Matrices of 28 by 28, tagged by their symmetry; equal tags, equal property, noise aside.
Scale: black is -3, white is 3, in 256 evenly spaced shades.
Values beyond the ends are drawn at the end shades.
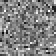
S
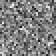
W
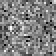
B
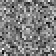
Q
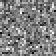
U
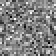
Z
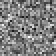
S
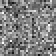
B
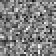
Z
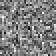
B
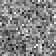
W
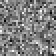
U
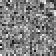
W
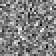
S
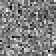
U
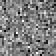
S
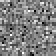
U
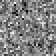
Z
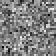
U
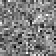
U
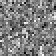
S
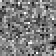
Z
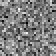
W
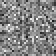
B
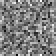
B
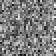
B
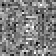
B
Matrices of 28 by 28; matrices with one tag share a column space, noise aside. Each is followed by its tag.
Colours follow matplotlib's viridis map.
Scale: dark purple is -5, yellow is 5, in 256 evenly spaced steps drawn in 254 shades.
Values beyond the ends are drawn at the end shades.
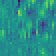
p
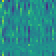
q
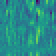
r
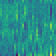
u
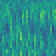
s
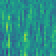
s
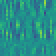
p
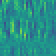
p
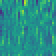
r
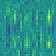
s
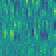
p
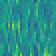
u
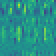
q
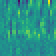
p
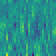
u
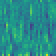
u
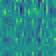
q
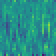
u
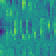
p
